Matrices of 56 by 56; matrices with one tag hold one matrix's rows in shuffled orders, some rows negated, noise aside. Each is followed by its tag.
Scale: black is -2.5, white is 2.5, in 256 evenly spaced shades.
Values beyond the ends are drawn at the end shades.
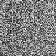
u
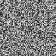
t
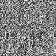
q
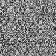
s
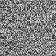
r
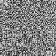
u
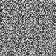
s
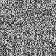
r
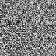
u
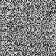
r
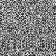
s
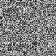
u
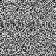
s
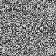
u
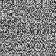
r
